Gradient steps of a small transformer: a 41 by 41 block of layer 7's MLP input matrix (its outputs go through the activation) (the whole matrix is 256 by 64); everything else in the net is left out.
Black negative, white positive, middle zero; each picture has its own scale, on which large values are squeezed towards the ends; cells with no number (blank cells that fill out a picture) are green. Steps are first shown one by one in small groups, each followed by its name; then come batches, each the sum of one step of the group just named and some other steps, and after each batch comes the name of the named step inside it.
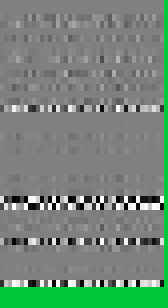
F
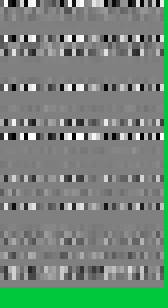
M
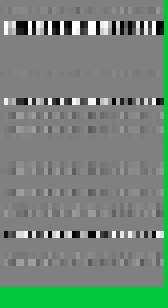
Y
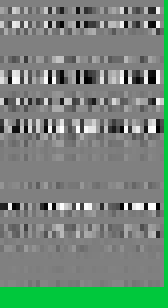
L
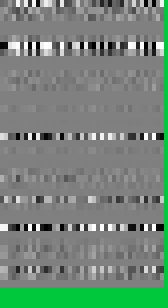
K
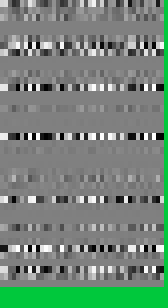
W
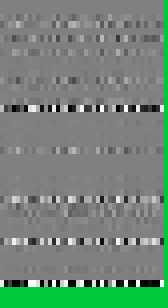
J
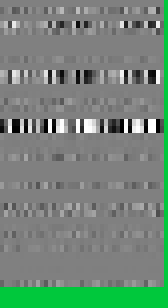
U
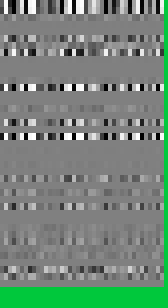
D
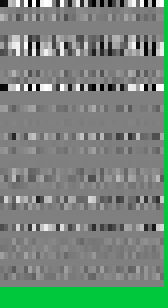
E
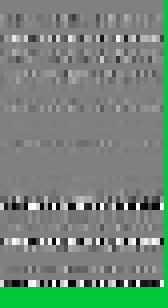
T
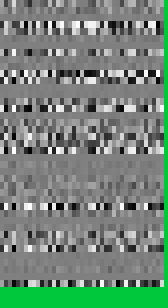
J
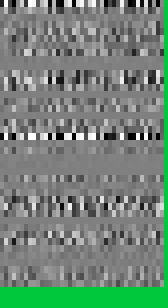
M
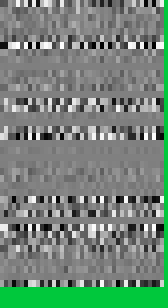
K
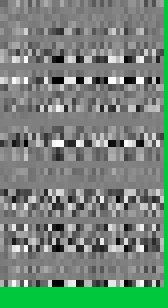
F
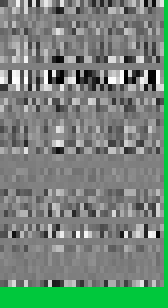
E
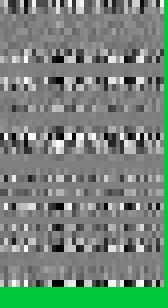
D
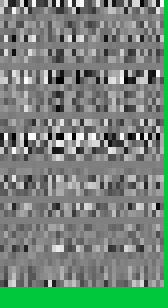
M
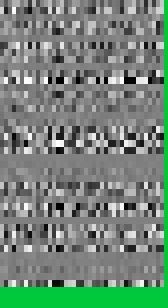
K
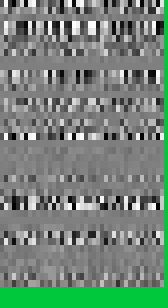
Y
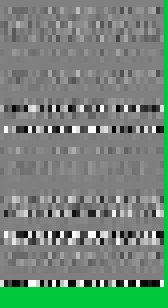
J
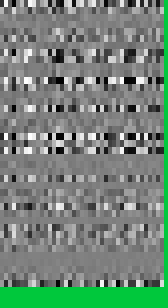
J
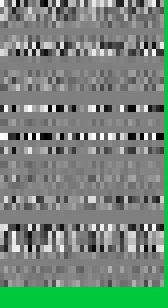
W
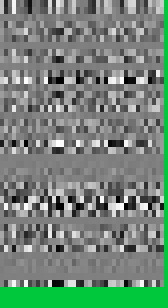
F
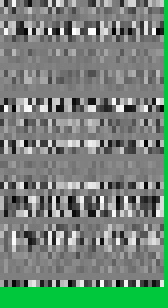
T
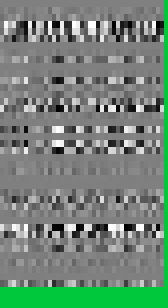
Y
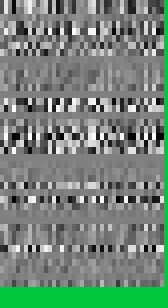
W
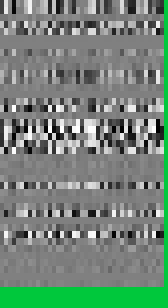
U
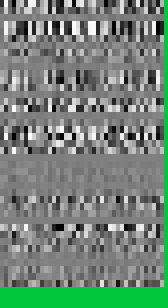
Y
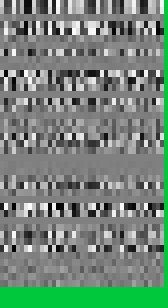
D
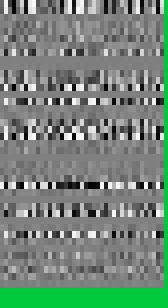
D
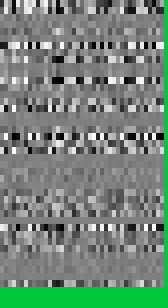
K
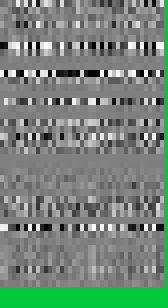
K
